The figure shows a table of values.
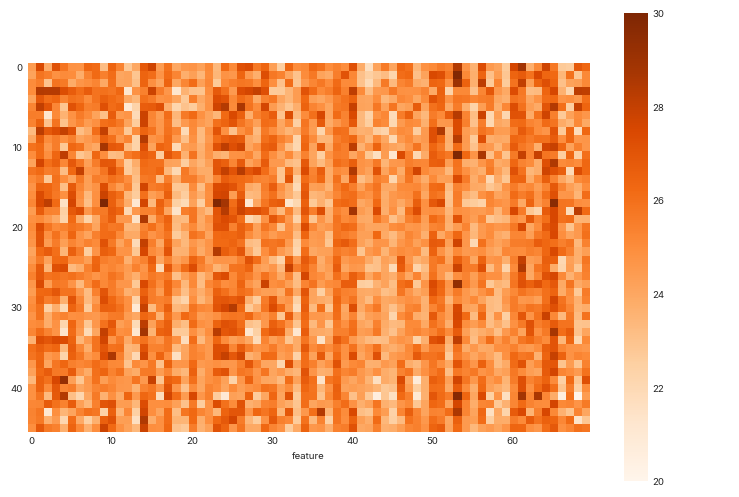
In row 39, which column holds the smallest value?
48
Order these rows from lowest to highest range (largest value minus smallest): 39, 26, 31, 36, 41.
26, 31, 36, 39, 41
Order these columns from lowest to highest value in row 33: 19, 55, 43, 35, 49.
19, 55, 35, 49, 43
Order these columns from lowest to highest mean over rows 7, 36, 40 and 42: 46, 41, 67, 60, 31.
41, 31, 67, 46, 60
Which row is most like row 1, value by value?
27
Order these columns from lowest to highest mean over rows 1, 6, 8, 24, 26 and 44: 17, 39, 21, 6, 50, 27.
21, 6, 27, 39, 17, 50
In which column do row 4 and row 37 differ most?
32
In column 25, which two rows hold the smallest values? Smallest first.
39, 8
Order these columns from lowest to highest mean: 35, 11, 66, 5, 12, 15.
12, 66, 35, 11, 15, 5
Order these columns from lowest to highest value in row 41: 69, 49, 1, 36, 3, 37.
36, 49, 69, 37, 1, 3
